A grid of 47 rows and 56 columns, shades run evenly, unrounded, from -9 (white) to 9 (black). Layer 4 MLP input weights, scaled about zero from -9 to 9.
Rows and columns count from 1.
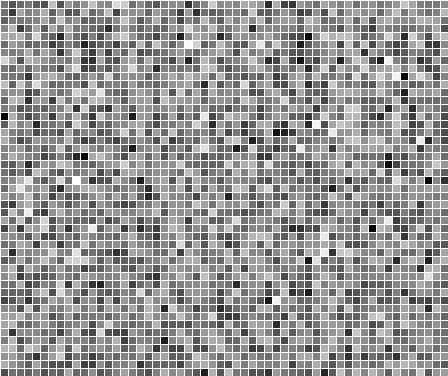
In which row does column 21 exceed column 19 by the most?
39
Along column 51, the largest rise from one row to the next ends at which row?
10
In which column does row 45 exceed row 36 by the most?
44
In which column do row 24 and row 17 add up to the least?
34
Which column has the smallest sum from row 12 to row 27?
45
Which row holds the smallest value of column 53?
18
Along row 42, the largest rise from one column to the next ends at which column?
14
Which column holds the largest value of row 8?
38
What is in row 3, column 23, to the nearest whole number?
4
